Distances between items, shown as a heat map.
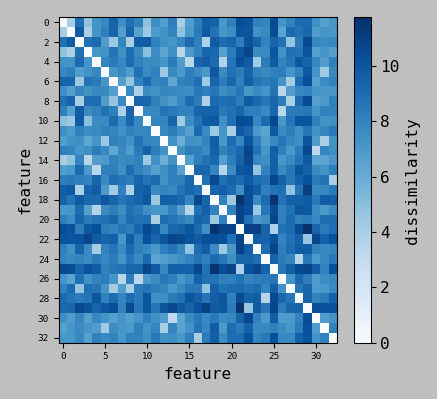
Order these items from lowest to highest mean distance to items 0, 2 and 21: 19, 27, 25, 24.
27, 25, 24, 19
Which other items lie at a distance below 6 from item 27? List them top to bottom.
2, 6, 8, 17
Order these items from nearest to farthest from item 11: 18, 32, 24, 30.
18, 24, 30, 32
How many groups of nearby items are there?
11
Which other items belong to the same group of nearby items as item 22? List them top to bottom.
29
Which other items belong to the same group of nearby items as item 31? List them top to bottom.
5, 12
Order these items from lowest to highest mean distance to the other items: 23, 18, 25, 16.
23, 16, 18, 25
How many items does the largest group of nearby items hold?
5
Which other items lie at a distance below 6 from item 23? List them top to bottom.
4, 15, 19
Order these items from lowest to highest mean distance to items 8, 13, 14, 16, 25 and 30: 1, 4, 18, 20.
1, 4, 20, 18
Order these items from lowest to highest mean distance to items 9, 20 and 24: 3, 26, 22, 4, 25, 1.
26, 1, 3, 4, 22, 25
